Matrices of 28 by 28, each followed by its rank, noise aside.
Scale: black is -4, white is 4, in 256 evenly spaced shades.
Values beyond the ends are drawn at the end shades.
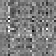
three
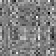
three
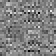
four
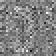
six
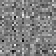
four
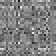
four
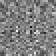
three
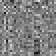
four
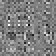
three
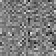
six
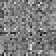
six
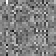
four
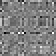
three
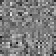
five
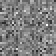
five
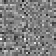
five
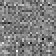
five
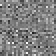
five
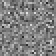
six
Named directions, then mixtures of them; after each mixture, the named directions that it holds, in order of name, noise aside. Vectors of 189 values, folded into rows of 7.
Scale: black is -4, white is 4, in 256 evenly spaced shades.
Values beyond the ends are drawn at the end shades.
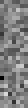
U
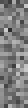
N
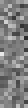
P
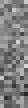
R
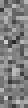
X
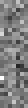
N, U.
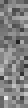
R, X.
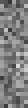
N.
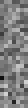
U.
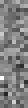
U.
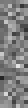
P, U.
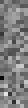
U.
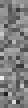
U.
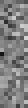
P.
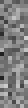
P, U.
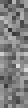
N, P.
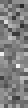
N, P.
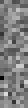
U.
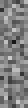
U, X.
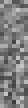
R, U.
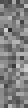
N.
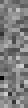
U.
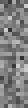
N.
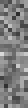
N, P.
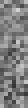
R, U.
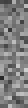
N, R.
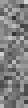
P, R.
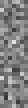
U, X.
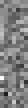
U.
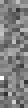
U.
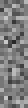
X.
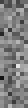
N, U.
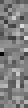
P, U.
